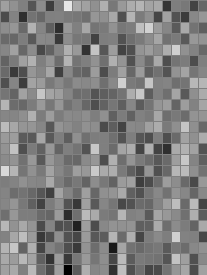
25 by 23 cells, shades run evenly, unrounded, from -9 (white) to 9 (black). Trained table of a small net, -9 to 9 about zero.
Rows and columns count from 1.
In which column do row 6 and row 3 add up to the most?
7
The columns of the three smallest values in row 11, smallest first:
4, 18, 6
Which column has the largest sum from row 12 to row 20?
16
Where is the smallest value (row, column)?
1, 8
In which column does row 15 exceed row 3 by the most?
17
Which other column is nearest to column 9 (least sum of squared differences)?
5
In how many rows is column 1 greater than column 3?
8
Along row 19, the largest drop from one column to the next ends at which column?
10
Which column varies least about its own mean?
12
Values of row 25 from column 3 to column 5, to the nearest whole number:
0 -4 1
